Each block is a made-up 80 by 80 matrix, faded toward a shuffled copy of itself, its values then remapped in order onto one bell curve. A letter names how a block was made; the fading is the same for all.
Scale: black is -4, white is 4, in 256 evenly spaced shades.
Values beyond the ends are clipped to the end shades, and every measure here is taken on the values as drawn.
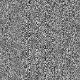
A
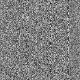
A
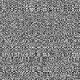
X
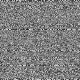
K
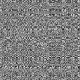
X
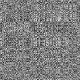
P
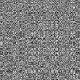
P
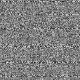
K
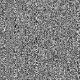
A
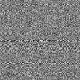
X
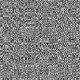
P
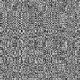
P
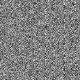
A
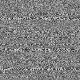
K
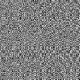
P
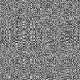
P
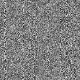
A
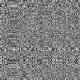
X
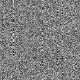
A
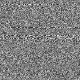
K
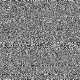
K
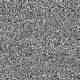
K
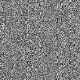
A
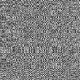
P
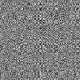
P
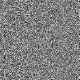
A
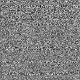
K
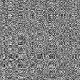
P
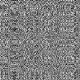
P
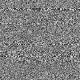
K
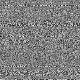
K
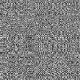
X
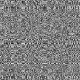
X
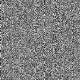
A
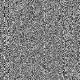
A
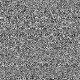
K
